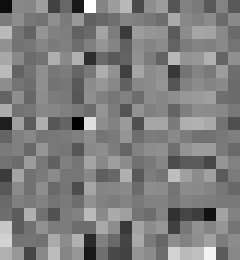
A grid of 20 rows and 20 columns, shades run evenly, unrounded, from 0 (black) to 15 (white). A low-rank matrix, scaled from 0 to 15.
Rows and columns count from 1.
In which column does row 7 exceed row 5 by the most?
8
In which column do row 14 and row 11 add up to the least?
1
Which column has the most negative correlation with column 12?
11
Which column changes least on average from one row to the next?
6
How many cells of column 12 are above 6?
17
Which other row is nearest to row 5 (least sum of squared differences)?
19
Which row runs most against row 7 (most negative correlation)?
2
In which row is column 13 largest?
10
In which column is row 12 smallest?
7
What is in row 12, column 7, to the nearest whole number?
5
